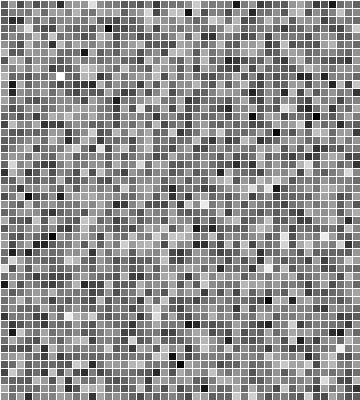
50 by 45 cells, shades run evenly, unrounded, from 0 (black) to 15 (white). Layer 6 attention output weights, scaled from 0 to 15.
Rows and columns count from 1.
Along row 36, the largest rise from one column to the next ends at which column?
2
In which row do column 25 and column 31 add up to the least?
29
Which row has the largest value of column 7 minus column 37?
44
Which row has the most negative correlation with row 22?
7
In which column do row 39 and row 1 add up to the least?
30
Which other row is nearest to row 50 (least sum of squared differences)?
32
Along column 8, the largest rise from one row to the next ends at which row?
10
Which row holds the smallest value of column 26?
49
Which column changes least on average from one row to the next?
14
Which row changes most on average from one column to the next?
31
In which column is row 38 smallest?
34
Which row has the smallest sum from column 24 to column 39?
41
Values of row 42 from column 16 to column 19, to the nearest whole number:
4 4 6 7
